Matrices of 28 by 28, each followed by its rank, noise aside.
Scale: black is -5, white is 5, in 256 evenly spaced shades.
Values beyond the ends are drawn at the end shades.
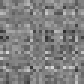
three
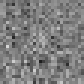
four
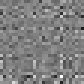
three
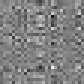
three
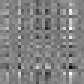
one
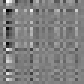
one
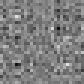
three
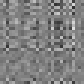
two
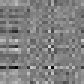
one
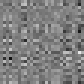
two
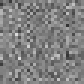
four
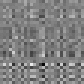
one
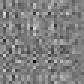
three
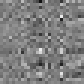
two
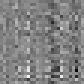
two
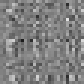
three
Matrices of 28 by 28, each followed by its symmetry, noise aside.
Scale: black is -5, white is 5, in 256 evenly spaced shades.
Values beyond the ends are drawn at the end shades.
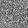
symmetric across the other diagonal.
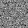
same after a half turn.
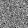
symmetric across the other diagonal.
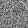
symmetric across the other diagonal.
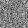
mirrored top to bottom.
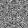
mirrored left to right.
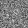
symmetric across the other diagonal.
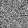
symmetric across the other diagonal.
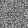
mirrored top to bottom.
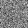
no symmetry.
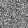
same after a half turn.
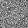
symmetric.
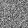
symmetric.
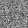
no symmetry.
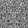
mirrored left to right.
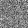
symmetric.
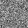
no symmetry.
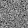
symmetric.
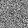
symmetric.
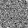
same after a half turn.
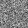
no symmetry.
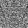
mirrored left to right.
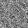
symmetric across the other diagonal.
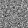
mirrored left to right.
